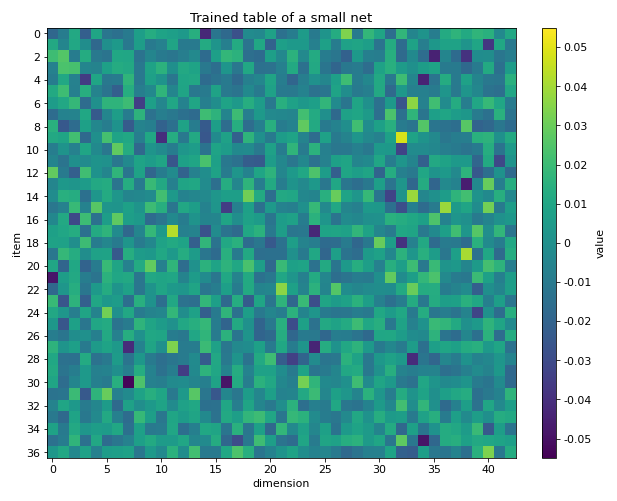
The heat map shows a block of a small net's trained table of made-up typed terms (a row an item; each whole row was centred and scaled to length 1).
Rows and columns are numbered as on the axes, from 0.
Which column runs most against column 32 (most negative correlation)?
17
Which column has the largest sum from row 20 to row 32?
5
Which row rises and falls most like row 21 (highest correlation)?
3
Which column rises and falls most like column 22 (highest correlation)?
16
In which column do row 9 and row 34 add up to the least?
10
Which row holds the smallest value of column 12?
29
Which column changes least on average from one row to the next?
15
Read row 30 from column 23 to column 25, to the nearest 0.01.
0.03 0.02 0
